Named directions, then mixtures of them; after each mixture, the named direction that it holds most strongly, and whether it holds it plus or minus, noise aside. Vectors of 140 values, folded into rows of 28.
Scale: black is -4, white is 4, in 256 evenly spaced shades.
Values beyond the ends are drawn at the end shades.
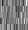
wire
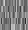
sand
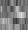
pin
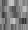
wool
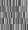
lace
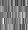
lace, minus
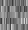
wire, plus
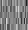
wire, minus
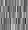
sand, plus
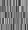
lace, plus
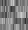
pin, plus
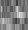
pin, plus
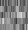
pin, plus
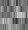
pin, plus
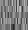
sand, minus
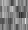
pin, minus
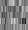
wool, plus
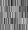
lace, minus
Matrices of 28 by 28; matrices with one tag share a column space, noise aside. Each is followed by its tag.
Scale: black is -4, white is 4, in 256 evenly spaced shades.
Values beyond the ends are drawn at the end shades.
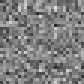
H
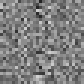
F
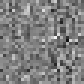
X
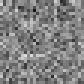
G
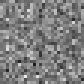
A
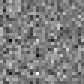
H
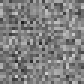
A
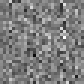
A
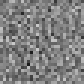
X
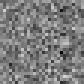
A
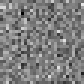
A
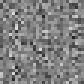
A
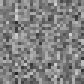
G
